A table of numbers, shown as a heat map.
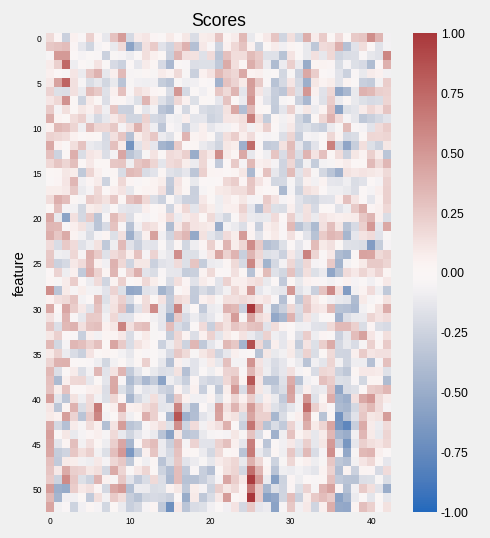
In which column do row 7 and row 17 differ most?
32
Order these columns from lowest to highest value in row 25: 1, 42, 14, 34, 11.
1, 14, 34, 11, 42
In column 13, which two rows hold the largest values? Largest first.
30, 22
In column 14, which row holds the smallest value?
38
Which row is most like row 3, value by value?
5
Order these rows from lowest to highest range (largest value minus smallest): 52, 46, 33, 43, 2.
33, 2, 52, 46, 43
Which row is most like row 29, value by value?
17
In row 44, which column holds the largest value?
0
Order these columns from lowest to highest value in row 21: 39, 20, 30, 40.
20, 39, 30, 40
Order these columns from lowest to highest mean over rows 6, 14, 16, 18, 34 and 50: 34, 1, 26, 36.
36, 1, 34, 26
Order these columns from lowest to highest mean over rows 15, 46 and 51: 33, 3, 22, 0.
33, 3, 22, 0
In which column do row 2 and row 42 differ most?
21
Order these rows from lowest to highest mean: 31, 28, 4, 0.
28, 31, 4, 0
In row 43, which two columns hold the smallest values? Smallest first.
37, 36
